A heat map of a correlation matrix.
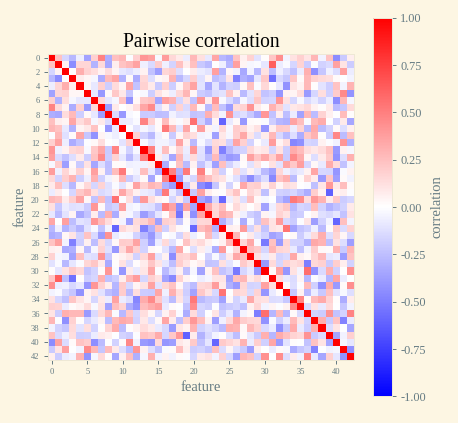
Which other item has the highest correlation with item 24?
33
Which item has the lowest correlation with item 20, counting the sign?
24
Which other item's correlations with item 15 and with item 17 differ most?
16
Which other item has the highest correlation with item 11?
40
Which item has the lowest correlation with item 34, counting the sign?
12
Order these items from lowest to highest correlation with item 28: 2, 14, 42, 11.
2, 11, 42, 14
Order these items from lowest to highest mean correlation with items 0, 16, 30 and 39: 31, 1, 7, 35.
31, 1, 35, 7
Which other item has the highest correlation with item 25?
8
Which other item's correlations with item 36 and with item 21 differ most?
30
